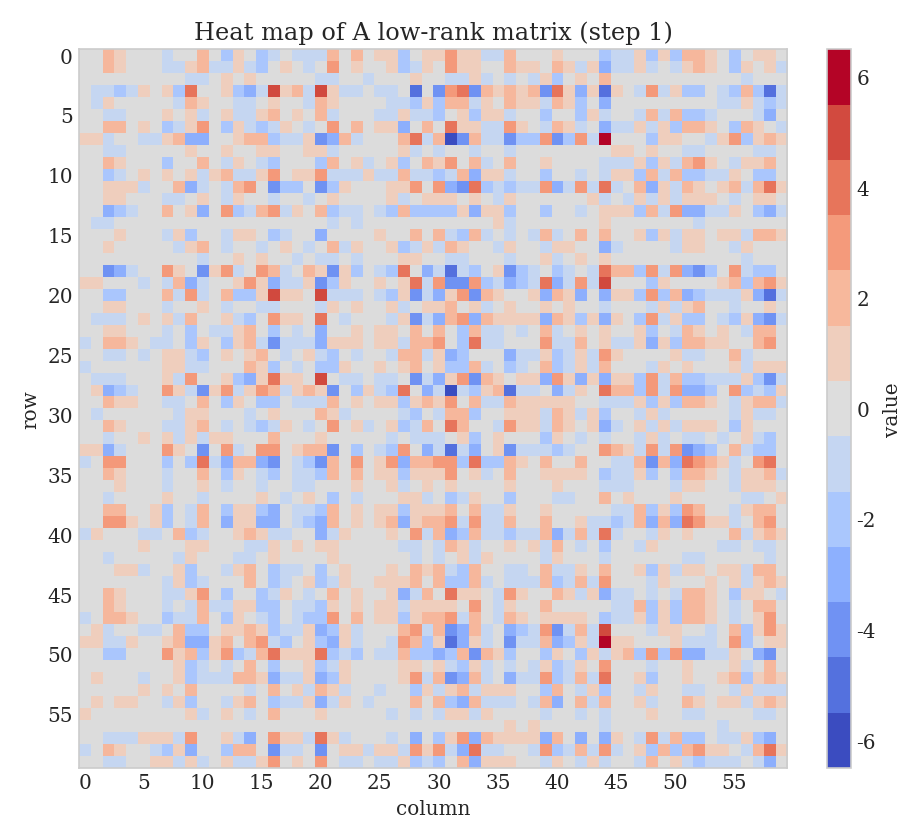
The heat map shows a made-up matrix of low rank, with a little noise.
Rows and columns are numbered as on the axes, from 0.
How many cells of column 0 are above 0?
5
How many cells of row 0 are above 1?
8
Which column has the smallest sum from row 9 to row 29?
36
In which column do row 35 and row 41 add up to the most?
31
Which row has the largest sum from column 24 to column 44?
34
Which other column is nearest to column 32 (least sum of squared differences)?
9
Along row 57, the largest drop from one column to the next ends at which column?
33
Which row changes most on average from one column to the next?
3
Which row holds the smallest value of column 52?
18
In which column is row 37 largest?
44
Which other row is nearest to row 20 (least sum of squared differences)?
27
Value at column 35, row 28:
2
